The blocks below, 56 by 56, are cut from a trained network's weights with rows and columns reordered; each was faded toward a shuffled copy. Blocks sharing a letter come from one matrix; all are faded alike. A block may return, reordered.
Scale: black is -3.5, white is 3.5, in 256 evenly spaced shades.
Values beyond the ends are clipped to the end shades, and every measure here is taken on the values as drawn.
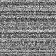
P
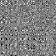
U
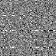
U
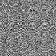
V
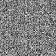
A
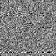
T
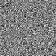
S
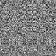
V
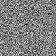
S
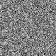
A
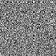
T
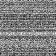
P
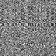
S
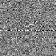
T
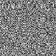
S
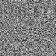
V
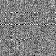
T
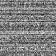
P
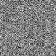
S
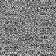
V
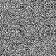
S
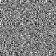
T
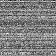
P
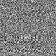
V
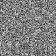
A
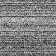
P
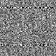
T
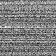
P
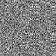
T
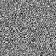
S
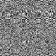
T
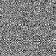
T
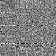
T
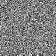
A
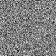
S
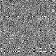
U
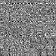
U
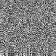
S
